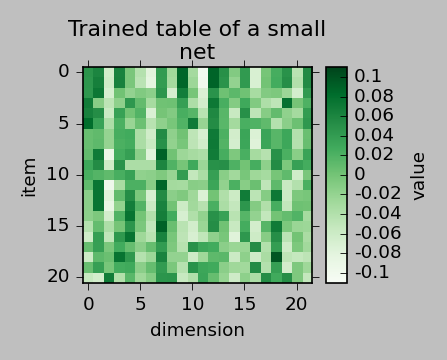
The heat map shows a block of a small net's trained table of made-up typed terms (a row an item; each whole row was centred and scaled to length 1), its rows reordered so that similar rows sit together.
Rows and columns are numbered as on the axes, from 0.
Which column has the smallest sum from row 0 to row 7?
11
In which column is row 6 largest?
12
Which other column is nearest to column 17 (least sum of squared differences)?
8
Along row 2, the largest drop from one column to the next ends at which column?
2
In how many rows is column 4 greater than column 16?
17
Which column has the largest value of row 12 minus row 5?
18
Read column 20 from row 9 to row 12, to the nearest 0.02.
0.04 -0.06 -0.04 0
